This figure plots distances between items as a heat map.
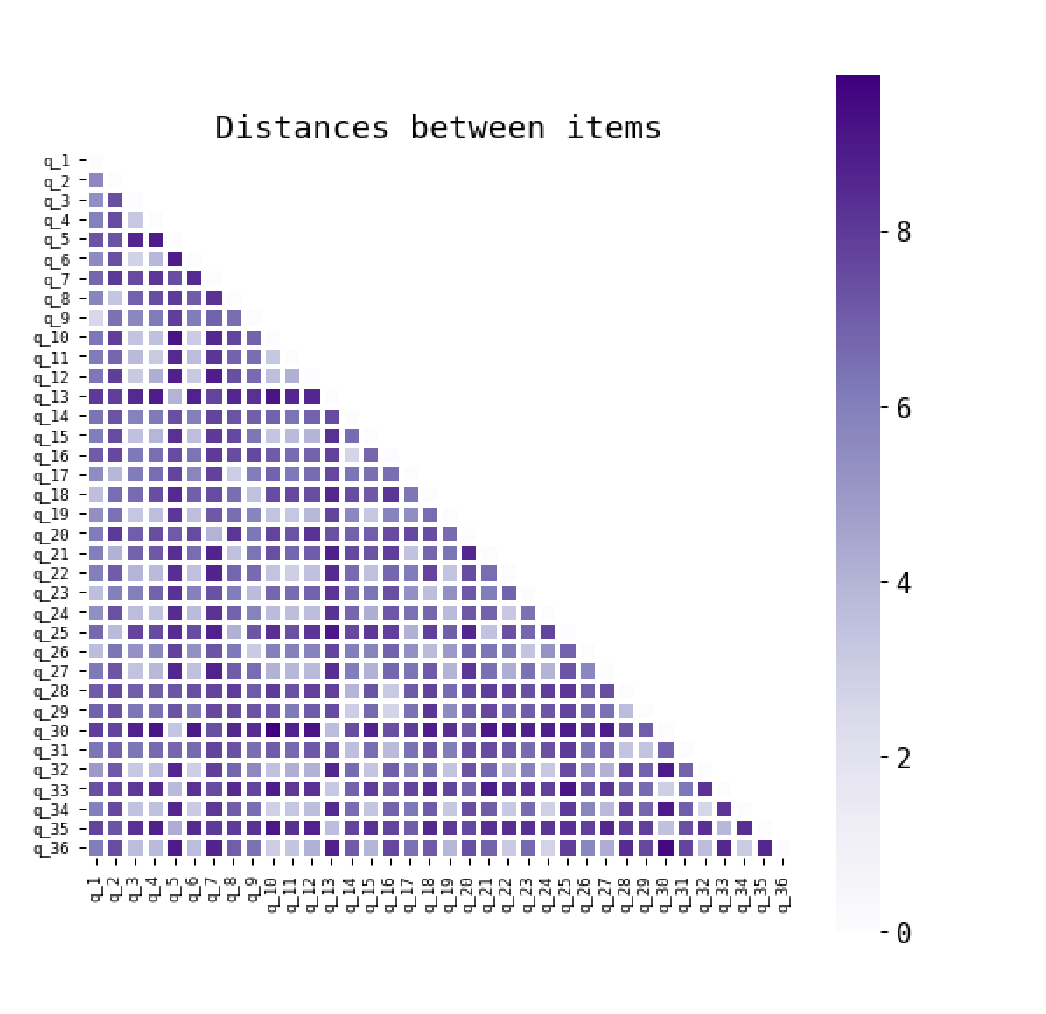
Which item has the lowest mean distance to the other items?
q_19
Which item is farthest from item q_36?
q_30
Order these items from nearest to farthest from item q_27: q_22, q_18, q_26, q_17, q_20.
q_22, q_26, q_17, q_18, q_20
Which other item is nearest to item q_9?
q_1
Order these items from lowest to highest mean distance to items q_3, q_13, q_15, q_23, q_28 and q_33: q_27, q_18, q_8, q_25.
q_27, q_18, q_8, q_25
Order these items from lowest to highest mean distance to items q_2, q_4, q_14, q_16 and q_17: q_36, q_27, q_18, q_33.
q_27, q_36, q_18, q_33
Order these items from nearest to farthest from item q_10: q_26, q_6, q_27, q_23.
q_6, q_27, q_26, q_23
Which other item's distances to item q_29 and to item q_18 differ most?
q_16
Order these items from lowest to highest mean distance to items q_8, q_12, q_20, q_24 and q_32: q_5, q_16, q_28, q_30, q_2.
q_2, q_16, q_28, q_5, q_30
